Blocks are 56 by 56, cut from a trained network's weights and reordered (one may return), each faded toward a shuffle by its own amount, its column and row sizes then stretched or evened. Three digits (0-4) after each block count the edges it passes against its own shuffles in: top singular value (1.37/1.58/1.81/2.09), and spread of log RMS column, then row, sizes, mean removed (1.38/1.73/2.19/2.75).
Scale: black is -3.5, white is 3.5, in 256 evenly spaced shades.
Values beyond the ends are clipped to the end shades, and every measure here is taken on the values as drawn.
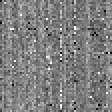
2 2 0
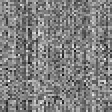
4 2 1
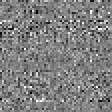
2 2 4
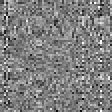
4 3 0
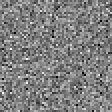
0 1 0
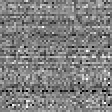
3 2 3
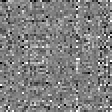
3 3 2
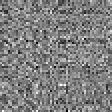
4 1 3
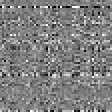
4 2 4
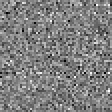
0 0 2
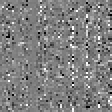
1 4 0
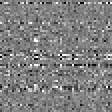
3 1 4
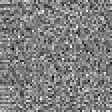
3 0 0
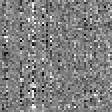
2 4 1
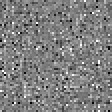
0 2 1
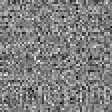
3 0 1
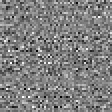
2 0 4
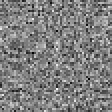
3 0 0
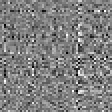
4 3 3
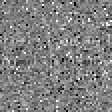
1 0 0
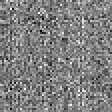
2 1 2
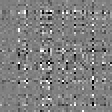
4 4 4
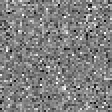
0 1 0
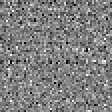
2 1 1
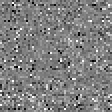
0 1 2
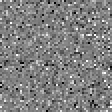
0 1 1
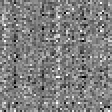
2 3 2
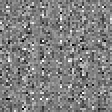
0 4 2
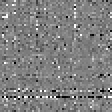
3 2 3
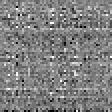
2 3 3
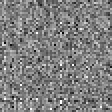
0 2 2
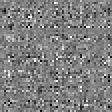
0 3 4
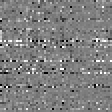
2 2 4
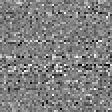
3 1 3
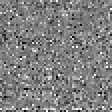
1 0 1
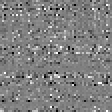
1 2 4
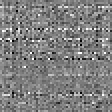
3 0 4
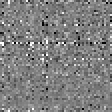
2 3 3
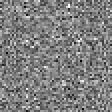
3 1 1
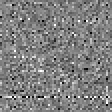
2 3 2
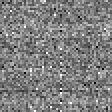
0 1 0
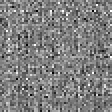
2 0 3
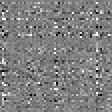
1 3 4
